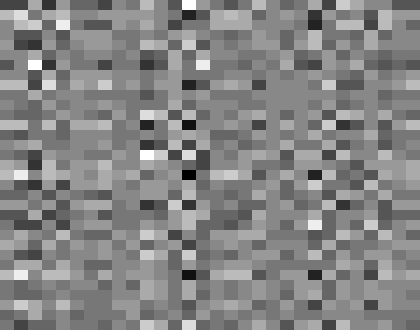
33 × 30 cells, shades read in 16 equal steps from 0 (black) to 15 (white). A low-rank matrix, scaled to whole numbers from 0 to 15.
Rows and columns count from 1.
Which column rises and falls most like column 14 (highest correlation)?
19
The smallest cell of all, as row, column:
18, 14
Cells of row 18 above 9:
13
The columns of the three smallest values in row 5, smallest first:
3, 2, 15
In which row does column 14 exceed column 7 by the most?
1
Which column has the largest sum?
11
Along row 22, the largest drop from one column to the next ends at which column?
4
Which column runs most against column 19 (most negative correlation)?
24
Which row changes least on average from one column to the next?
10
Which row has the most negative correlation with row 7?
17
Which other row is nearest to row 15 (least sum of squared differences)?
6
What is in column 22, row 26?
8
